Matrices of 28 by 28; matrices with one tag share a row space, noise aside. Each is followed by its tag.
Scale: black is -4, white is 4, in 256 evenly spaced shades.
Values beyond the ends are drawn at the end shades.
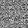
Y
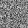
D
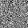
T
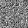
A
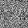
Y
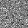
A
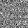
D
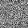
Y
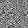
T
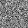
A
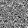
Y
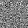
D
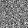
A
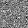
A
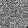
D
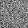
T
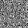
Y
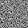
T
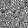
A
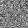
D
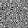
D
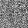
Y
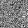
Y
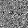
Y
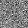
A
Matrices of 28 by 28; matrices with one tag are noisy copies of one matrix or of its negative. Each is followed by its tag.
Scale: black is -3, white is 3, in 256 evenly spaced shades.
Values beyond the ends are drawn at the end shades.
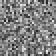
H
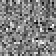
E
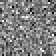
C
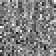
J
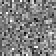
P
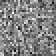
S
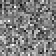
H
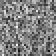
S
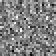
J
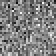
J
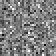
P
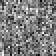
S
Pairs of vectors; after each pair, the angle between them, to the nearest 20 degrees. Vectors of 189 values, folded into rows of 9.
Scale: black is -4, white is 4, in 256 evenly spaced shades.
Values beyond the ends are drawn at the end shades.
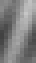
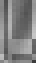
120 degrees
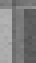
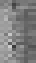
40 degrees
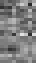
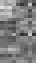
160 degrees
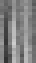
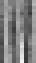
140 degrees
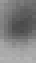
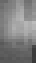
160 degrees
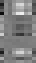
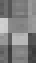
80 degrees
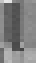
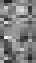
120 degrees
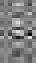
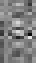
20 degrees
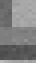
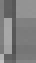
80 degrees
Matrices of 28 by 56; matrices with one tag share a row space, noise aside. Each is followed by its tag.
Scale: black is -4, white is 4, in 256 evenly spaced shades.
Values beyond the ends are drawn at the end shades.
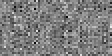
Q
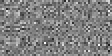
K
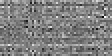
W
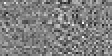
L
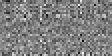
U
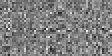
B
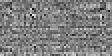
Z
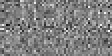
K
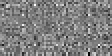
K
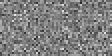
Q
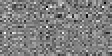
B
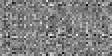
B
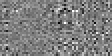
L
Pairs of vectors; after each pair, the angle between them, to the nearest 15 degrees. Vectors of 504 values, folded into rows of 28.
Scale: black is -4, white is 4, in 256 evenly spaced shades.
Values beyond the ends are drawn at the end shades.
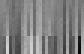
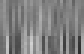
30 degrees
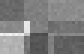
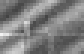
60 degrees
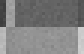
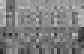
135 degrees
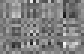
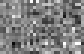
45 degrees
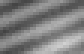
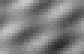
135 degrees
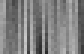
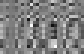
75 degrees
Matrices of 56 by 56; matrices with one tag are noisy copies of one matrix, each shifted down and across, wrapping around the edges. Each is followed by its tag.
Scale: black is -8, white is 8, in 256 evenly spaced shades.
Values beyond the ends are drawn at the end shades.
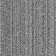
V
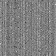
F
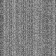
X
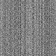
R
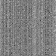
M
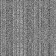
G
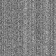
M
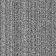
M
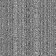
M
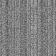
G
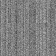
G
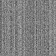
V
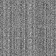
V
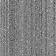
R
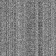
X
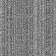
M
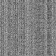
X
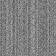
V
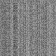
X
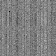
G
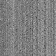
R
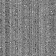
X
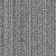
F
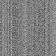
R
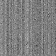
V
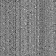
R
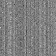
V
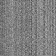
R
